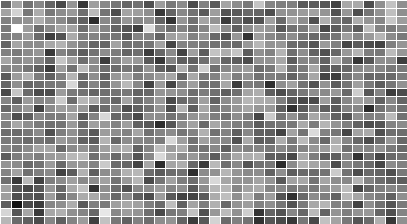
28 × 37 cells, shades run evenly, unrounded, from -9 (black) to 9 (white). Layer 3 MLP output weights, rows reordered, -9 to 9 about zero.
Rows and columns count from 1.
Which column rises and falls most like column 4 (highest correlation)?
36
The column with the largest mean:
7
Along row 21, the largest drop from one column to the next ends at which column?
15
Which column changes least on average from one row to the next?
37
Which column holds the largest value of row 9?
19
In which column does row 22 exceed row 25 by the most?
31
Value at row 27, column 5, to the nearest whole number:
3
